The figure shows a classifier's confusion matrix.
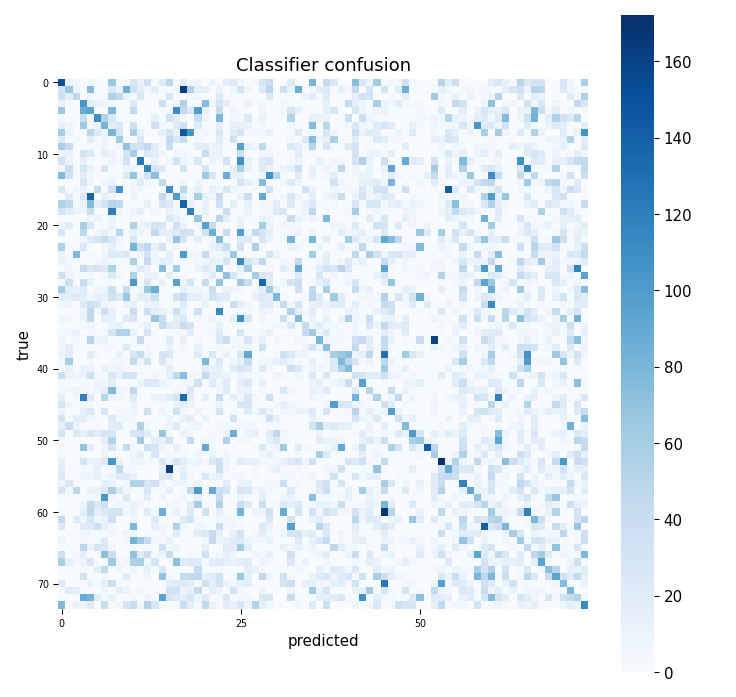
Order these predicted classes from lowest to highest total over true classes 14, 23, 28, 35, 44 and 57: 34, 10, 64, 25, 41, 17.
34, 64, 41, 17, 25, 10
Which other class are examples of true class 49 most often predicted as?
24
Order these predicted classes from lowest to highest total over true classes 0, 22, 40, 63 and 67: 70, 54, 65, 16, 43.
43, 54, 65, 70, 16
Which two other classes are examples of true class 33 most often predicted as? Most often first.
25, 72
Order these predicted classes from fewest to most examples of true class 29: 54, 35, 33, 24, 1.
54, 24, 1, 33, 35
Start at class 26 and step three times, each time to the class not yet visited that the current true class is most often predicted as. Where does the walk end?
64
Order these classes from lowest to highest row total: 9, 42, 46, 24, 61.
42, 46, 9, 61, 24
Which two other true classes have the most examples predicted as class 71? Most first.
48, 8
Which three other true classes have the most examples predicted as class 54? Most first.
15, 5, 55
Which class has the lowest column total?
51
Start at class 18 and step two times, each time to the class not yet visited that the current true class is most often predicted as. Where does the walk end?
17
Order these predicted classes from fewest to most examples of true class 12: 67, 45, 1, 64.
67, 45, 64, 1
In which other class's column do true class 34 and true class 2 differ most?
52
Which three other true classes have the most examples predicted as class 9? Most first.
1, 30, 35
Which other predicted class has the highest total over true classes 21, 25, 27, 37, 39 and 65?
45
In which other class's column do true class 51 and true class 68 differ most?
20
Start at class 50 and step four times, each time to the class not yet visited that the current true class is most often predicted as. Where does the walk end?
6
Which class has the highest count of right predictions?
53
